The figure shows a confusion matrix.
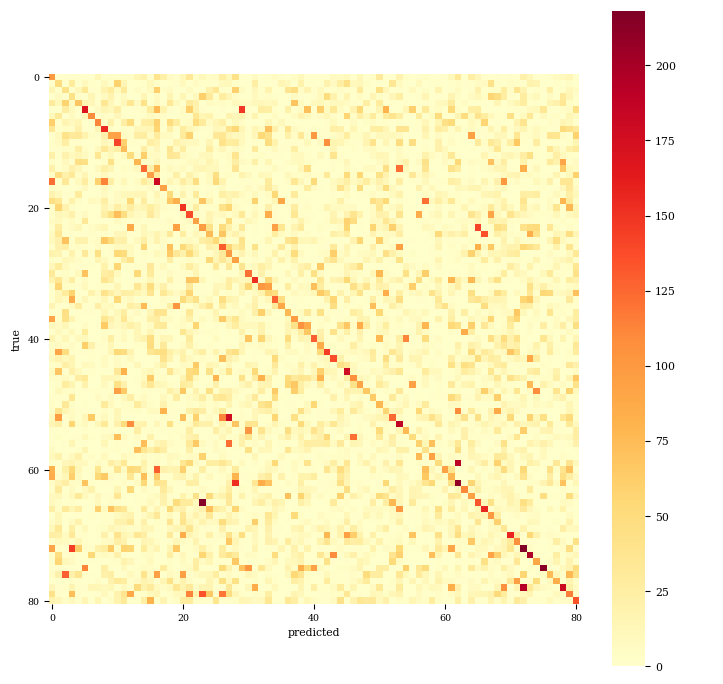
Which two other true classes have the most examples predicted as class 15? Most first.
80, 46
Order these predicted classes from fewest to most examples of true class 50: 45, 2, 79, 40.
45, 79, 2, 40
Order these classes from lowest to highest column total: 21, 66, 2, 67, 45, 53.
66, 2, 67, 45, 21, 53
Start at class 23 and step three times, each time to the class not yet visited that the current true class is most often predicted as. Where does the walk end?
27
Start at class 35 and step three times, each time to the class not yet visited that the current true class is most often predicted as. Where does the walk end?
13
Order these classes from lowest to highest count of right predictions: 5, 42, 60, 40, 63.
60, 63, 40, 42, 5
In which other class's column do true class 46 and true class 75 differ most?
30
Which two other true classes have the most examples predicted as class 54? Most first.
40, 75
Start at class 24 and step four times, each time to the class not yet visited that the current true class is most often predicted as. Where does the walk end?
14
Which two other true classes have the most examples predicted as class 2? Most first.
76, 25
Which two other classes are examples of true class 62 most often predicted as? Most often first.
28, 32
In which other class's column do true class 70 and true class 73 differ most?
43
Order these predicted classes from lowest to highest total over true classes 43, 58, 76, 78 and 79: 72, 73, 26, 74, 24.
74, 24, 73, 26, 72
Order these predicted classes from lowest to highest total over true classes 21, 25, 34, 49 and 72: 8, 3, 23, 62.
62, 23, 8, 3
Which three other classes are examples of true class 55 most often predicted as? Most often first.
46, 10, 42
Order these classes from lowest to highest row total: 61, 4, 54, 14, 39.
39, 54, 4, 14, 61
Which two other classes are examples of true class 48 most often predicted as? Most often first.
74, 10
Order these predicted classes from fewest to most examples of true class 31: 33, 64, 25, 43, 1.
25, 43, 1, 33, 64
